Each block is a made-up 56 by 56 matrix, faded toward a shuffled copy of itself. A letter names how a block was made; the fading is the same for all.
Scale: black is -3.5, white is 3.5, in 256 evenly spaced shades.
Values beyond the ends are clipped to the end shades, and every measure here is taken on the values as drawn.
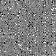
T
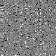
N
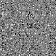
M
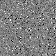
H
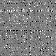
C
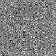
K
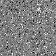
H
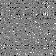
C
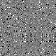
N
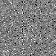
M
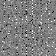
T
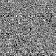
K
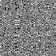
K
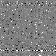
C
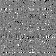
C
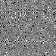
C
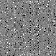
T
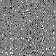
T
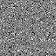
M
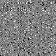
N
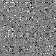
C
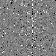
T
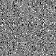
M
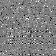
C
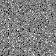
H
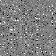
T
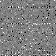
C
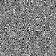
K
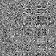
K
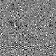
K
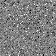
H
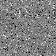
H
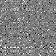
N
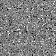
H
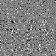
C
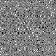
N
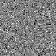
M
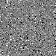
H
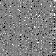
T
